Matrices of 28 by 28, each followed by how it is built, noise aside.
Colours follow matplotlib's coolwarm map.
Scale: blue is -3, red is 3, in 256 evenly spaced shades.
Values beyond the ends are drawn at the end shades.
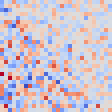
lower triangular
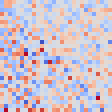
lower triangular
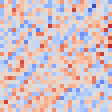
Hankel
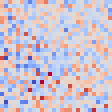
lower triangular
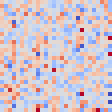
uneven columns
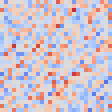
Hankel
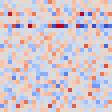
uneven rows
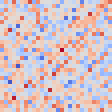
Hankel
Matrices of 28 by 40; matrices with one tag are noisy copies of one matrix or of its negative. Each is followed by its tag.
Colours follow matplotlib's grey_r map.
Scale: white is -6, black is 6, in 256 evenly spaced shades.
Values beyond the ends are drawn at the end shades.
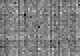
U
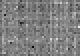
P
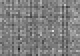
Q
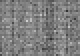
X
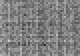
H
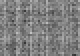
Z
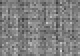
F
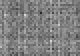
U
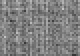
Z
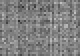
P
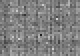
U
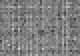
Q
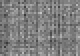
U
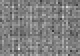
Q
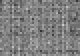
Q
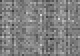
X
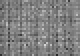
H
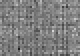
Q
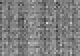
F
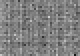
H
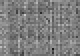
U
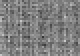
H
